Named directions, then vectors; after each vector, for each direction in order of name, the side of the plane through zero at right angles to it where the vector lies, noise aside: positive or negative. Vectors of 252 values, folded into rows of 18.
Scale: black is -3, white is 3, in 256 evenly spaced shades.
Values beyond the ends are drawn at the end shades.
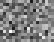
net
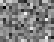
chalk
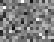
negative, positive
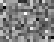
positive, negative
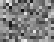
positive, positive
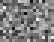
negative, positive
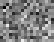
positive, positive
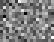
negative, positive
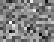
negative, negative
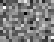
negative, positive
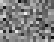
positive, negative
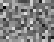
positive, negative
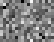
positive, negative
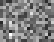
negative, negative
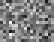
negative, negative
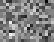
negative, negative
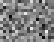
positive, negative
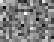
positive, negative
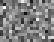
negative, positive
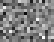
negative, positive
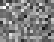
negative, negative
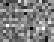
negative, positive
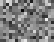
positive, positive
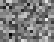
positive, positive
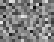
positive, positive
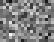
negative, negative
